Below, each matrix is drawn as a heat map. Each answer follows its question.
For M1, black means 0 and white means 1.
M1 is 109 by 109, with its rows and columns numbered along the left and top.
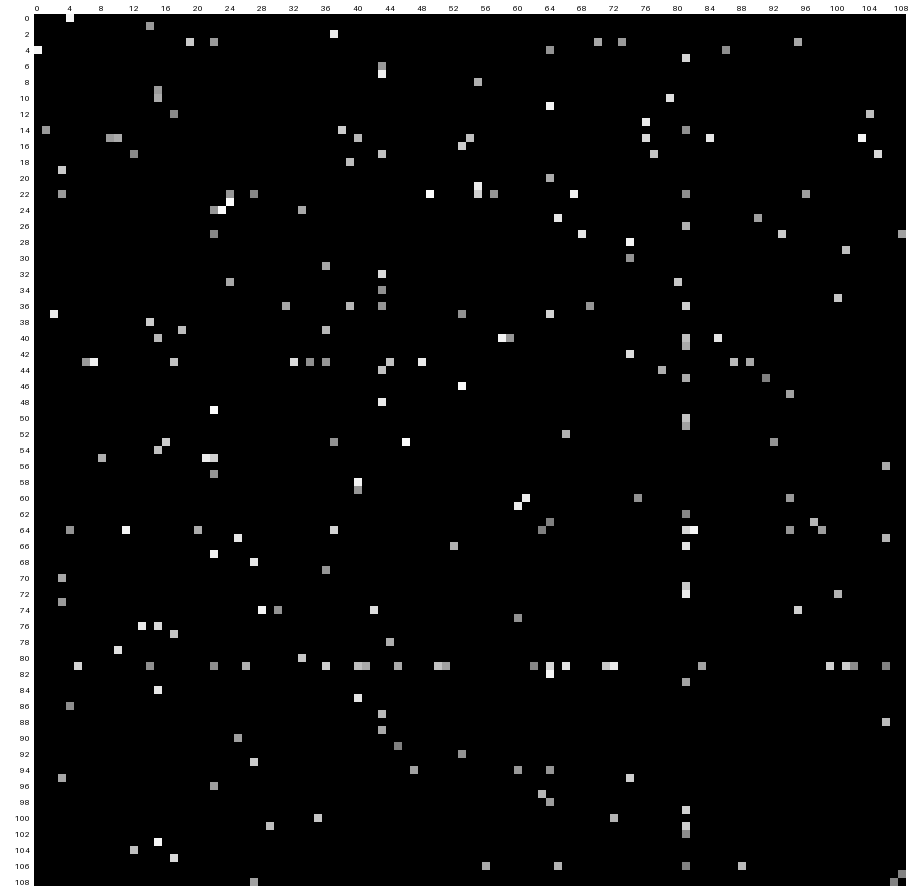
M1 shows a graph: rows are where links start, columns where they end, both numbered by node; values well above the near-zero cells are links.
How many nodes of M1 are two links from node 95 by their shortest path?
7
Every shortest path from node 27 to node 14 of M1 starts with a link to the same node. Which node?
node 22
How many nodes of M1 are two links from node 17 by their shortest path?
10
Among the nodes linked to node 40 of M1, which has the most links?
node 81
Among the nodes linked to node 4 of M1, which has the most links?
node 64
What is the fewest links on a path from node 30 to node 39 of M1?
7
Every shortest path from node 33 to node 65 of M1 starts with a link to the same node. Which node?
node 24
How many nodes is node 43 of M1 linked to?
10
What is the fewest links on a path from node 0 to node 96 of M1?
5
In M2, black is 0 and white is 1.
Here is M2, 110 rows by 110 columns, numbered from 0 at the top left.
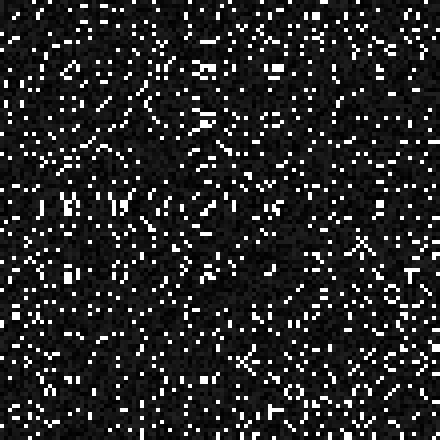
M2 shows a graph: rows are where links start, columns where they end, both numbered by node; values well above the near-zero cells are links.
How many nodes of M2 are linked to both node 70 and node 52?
2
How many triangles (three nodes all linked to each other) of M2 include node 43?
2
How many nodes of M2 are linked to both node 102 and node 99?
1
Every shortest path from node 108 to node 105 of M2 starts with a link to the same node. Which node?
node 103
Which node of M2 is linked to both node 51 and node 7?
node 19
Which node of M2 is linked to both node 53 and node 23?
node 39
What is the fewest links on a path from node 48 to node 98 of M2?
7
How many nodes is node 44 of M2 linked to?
4
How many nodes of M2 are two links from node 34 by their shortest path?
10
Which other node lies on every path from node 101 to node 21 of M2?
node 84
